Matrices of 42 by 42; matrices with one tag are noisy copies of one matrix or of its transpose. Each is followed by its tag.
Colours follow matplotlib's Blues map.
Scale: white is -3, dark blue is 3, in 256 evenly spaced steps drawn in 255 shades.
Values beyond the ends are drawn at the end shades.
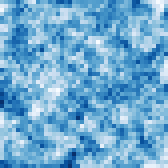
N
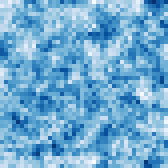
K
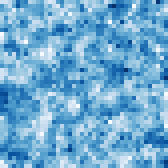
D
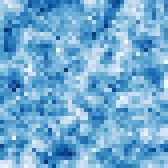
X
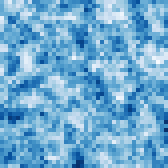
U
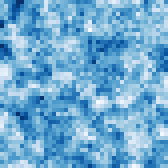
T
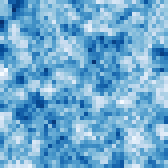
T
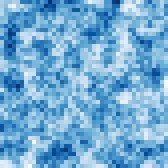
X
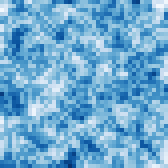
N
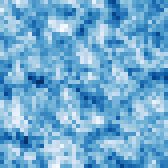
U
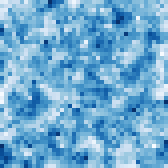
K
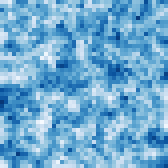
D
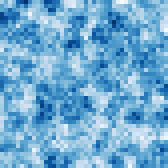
T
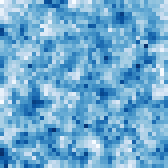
K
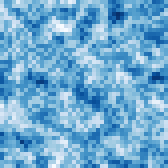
U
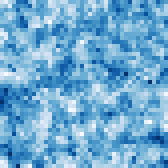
D
